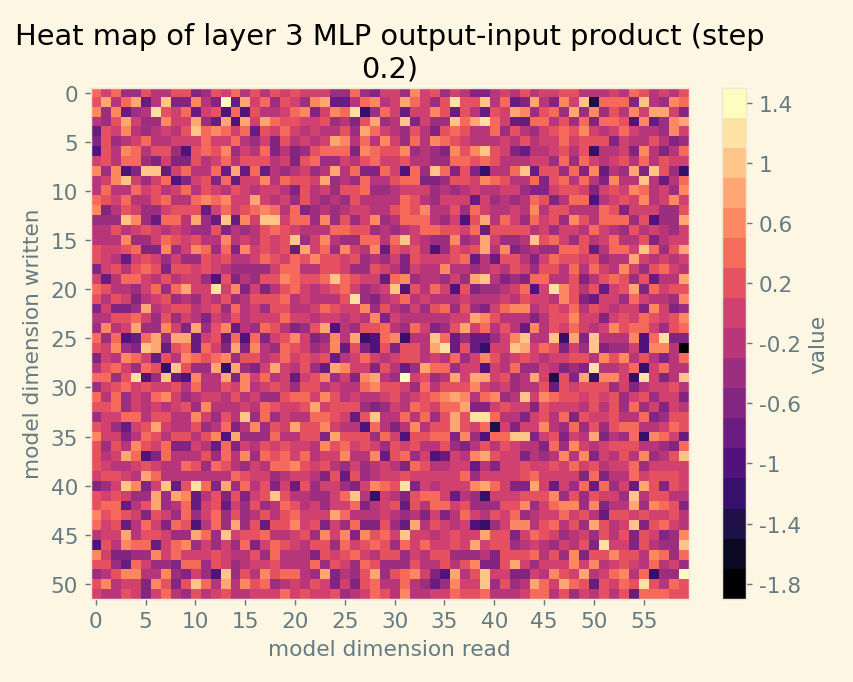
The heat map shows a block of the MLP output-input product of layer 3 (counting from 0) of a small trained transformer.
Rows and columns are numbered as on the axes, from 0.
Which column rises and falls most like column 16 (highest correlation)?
0
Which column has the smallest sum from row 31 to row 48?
27
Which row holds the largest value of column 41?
16
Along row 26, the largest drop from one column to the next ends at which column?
36
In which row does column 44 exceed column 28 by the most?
41
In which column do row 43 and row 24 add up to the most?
37
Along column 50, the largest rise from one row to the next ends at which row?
2
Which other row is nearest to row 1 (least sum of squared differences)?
29
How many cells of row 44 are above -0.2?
35
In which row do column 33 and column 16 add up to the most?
12
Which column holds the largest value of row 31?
43
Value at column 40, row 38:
-0.6
